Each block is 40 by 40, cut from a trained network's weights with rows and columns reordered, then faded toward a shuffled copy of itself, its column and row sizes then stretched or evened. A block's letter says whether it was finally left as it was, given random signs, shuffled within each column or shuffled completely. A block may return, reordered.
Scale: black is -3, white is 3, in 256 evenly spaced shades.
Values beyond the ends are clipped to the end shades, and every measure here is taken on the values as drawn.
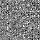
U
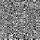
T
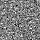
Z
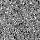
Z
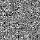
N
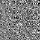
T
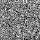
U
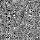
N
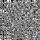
T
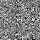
N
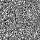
U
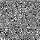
N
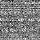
T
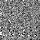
T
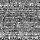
T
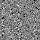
U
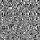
T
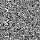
U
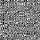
T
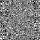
T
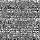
T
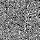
U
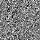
U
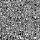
T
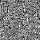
N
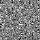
U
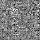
N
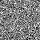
Z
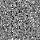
U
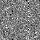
U
